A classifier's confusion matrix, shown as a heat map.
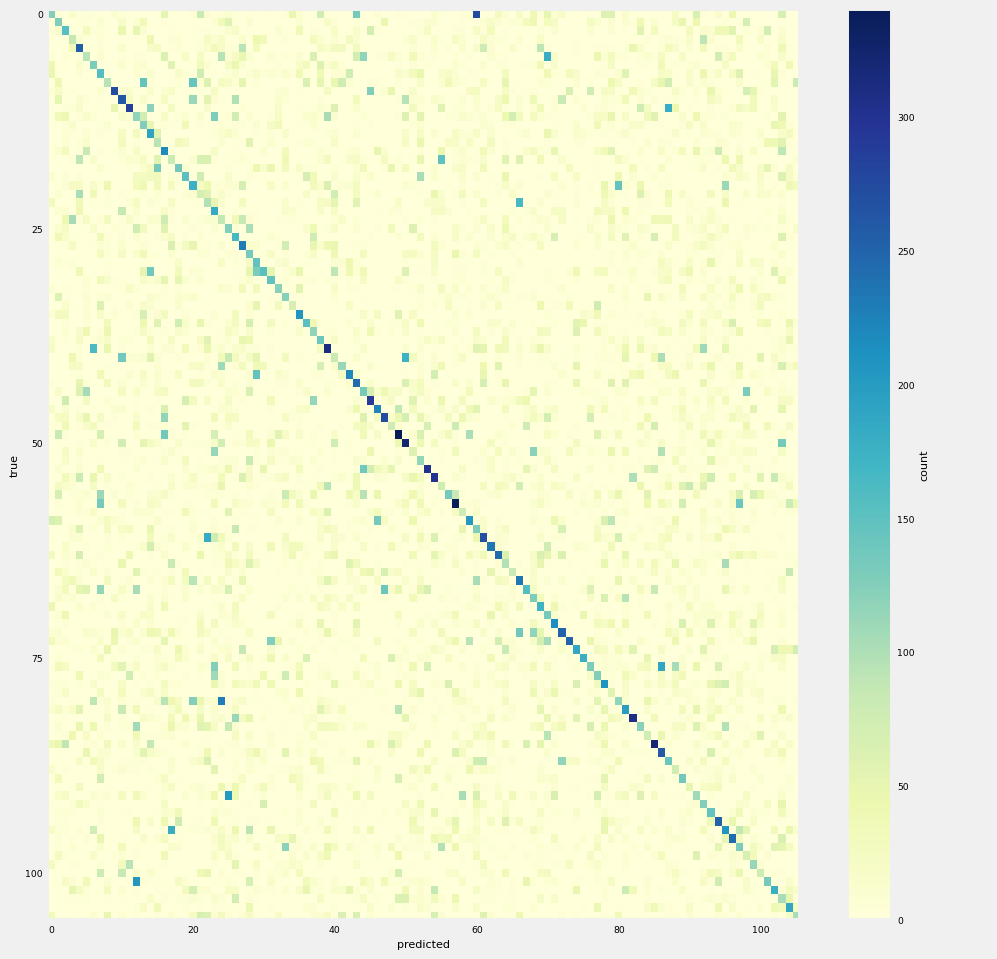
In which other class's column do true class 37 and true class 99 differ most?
11
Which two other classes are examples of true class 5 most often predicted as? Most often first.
70, 44
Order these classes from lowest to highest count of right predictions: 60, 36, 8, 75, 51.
51, 8, 60, 36, 75
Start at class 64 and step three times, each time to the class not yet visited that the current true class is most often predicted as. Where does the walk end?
55
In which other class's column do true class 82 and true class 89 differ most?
26
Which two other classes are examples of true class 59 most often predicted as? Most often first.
46, 79
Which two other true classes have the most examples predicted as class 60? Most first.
0, 66
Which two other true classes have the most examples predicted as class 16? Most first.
49, 47
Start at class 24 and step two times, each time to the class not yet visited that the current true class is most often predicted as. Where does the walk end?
92
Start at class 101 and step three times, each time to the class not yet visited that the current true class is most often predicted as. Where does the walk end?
10
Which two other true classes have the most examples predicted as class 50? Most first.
40, 10
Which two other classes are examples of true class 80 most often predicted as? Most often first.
24, 20
